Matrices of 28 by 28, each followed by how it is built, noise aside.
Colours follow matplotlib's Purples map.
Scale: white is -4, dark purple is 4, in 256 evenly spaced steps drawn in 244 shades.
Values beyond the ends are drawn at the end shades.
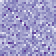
diagonal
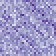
Toeplitz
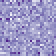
low rank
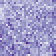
smooth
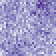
smooth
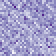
Toeplitz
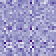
low rank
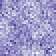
smooth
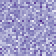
blocks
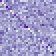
diagonal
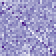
diagonal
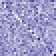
diagonal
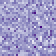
low rank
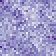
smooth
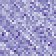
Toeplitz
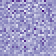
low rank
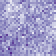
smooth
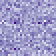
low rank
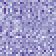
low rank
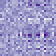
low rank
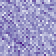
Toeplitz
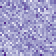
Toeplitz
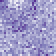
smooth
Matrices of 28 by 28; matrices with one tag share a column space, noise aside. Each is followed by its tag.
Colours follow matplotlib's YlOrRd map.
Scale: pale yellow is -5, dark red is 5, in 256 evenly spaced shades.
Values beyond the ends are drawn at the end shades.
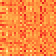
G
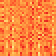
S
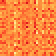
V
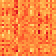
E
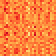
G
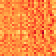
E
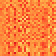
S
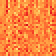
E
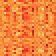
G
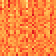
E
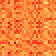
V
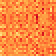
G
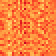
V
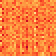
S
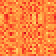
G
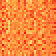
V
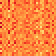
V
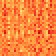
E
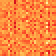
V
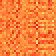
V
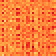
S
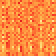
S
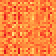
G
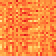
S
